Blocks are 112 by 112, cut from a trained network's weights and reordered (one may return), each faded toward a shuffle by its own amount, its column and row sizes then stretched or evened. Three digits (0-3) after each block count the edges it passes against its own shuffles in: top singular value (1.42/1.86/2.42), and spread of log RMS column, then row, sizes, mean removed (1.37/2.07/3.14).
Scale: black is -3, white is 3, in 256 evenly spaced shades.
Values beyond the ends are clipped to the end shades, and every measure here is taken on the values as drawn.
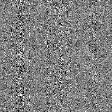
0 3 0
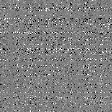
0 2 3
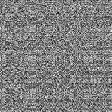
3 0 0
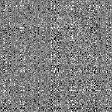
2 3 2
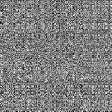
3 2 2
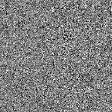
0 2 1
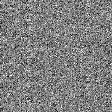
1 1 0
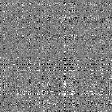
2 3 3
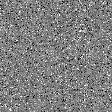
0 1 0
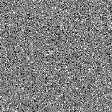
1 1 0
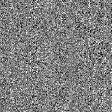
1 2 1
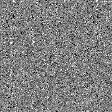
0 1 1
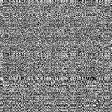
3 1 2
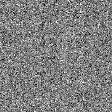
0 1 1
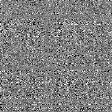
0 2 3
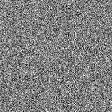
2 0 0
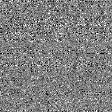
0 1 3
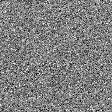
0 0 1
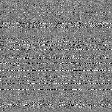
1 1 3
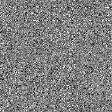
0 2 2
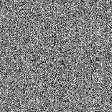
1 1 0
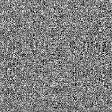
2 2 1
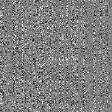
2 3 1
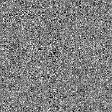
0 2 2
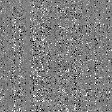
0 3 2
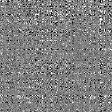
1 3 3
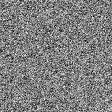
1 0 0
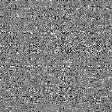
0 2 3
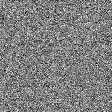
1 0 0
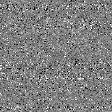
1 1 2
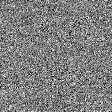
0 0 1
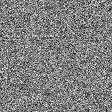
0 0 0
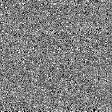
0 1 2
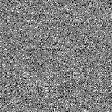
2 0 1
